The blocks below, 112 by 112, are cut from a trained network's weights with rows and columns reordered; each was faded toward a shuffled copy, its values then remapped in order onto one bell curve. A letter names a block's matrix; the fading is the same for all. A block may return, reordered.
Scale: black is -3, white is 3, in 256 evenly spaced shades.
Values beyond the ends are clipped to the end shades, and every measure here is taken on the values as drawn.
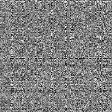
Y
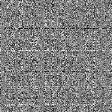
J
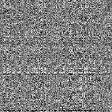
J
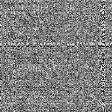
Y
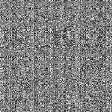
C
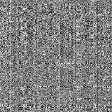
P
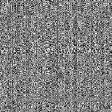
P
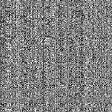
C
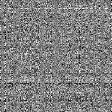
J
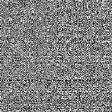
Y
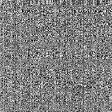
P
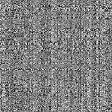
C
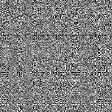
J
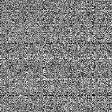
Y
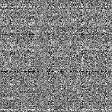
Y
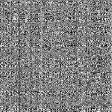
P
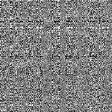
J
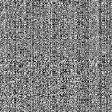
C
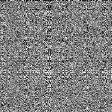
Y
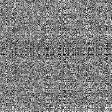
Y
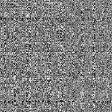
J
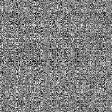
J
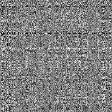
J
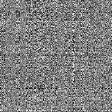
J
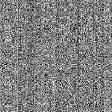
P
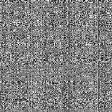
P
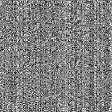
C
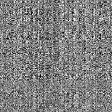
C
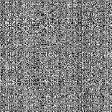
C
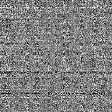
Y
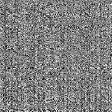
P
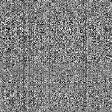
P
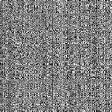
C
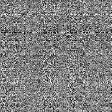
Y
